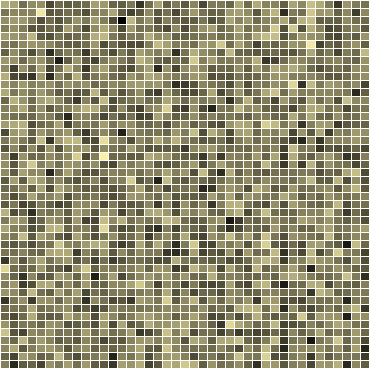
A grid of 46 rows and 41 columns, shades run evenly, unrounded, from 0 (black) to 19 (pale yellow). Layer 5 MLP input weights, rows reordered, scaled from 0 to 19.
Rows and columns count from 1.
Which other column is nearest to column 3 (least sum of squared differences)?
28
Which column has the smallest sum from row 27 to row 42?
32
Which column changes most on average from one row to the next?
18
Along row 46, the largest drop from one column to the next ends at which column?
39
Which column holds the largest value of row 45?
30
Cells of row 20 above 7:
34
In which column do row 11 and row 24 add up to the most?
33
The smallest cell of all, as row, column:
3, 14
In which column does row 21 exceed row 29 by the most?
4
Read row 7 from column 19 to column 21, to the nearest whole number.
12 4 9
